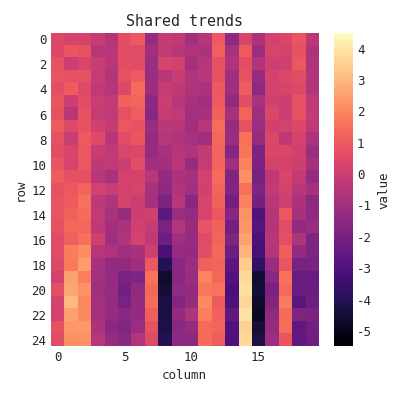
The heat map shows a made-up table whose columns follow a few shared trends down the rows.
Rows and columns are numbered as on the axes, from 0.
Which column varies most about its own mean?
8
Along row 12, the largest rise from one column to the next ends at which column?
14
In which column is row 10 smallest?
15
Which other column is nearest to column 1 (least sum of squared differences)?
2
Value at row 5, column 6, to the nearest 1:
1
